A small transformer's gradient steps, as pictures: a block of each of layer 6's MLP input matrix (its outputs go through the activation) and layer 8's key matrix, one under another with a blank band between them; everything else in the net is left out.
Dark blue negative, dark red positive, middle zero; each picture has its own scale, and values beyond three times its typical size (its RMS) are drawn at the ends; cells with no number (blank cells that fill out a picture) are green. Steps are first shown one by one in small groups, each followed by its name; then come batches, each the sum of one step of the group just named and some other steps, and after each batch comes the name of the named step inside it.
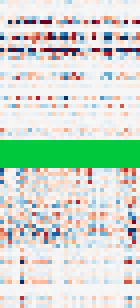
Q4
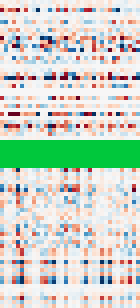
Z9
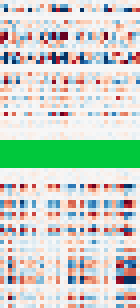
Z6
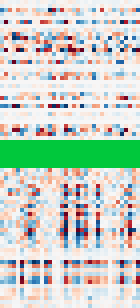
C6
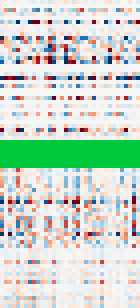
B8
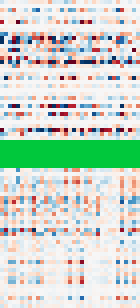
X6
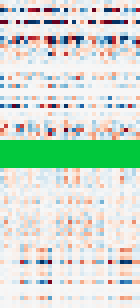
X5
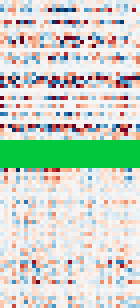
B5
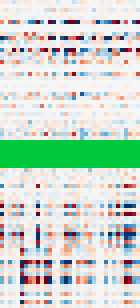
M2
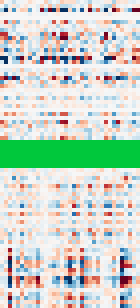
Z6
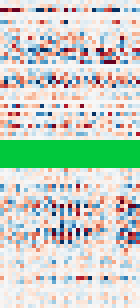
Z9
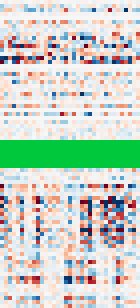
Z6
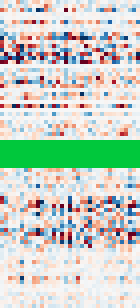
B5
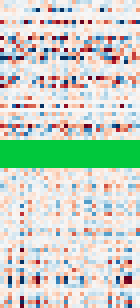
B5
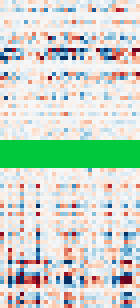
M2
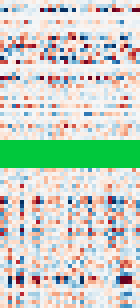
B5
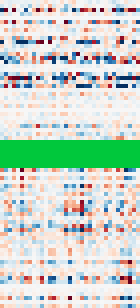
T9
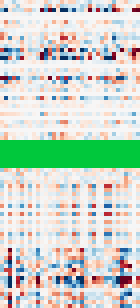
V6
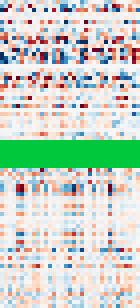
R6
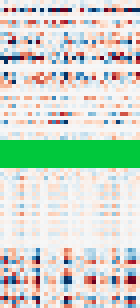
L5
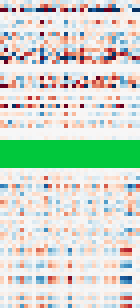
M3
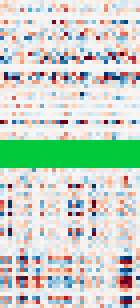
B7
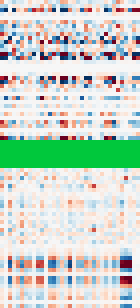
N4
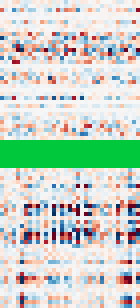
B7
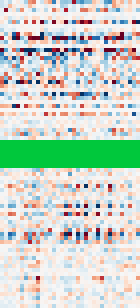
R6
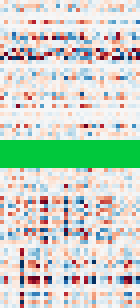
R6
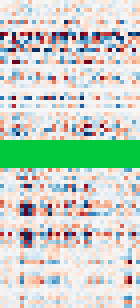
B7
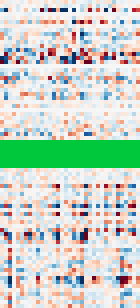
V6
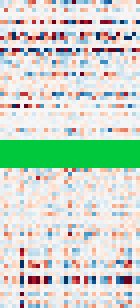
R6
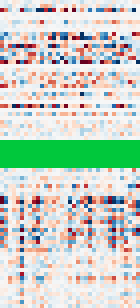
M3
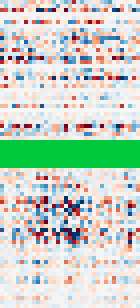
M3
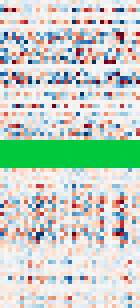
T9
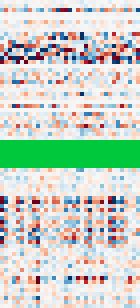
L5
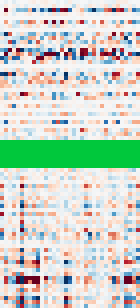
L5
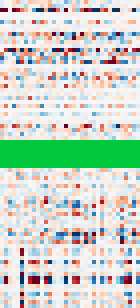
M3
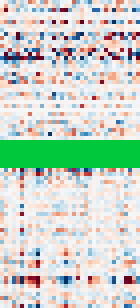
L5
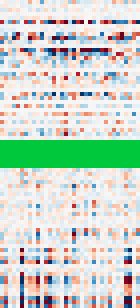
B7
